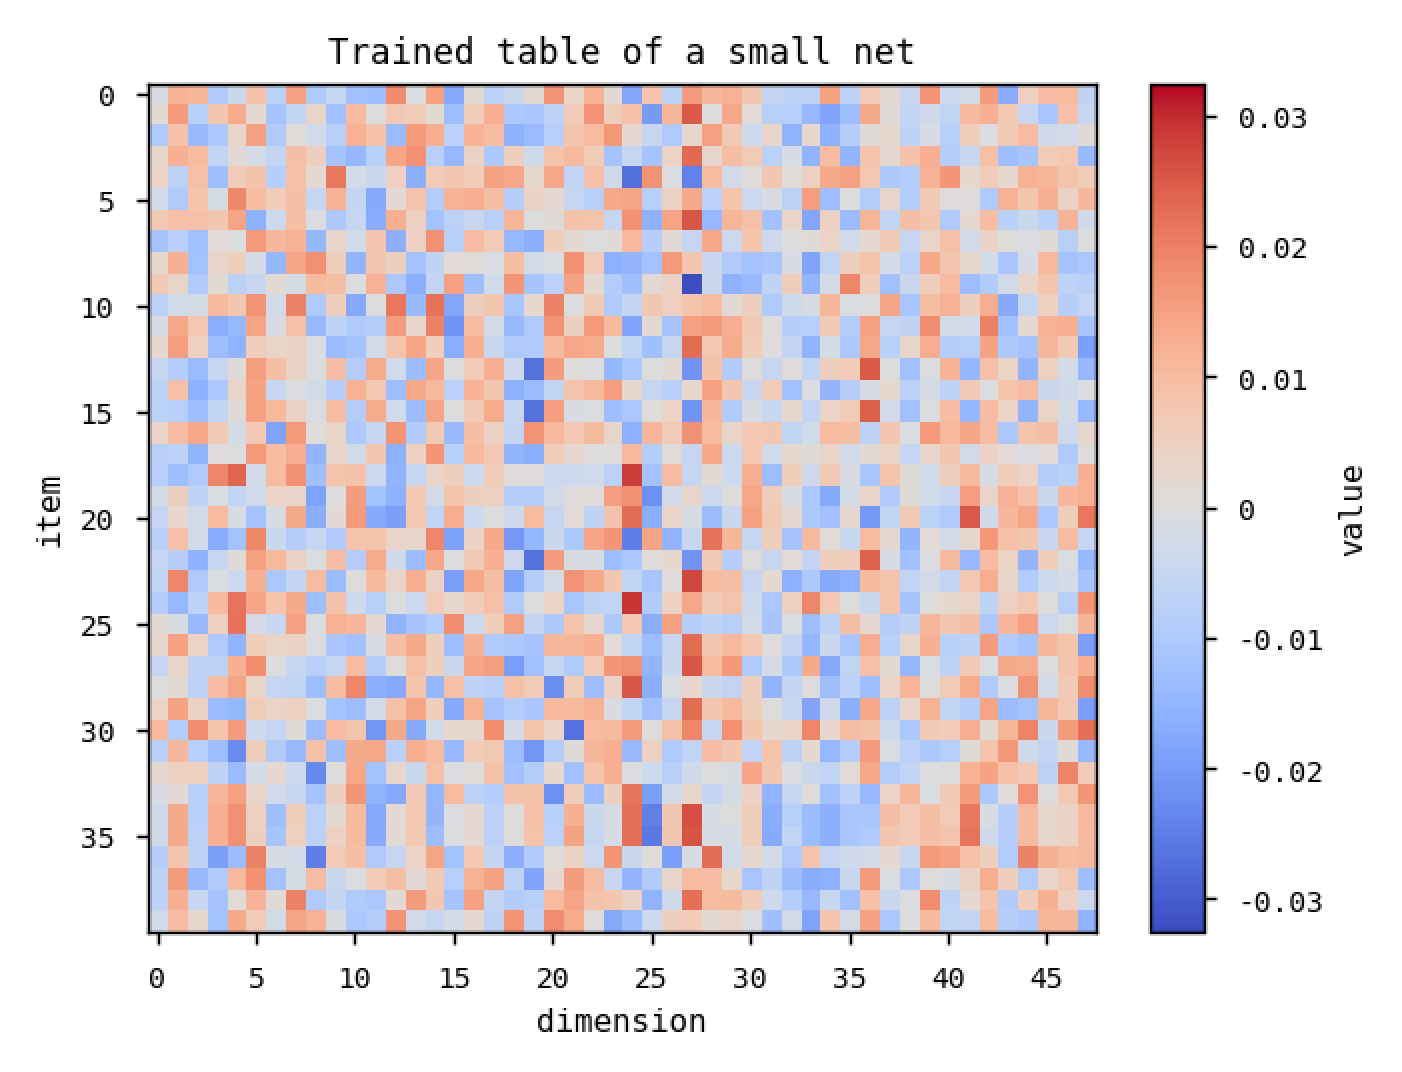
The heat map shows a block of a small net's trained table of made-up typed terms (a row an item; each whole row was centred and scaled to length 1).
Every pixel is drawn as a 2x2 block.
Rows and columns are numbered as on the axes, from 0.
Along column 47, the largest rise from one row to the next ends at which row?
30
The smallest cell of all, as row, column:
9, 27
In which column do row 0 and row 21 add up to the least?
24
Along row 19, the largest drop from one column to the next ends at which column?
25
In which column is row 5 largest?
4
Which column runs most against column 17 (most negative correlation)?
38
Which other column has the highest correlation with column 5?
28
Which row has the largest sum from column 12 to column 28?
16
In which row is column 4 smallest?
31
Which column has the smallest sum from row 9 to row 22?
19
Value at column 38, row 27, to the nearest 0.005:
-0.015
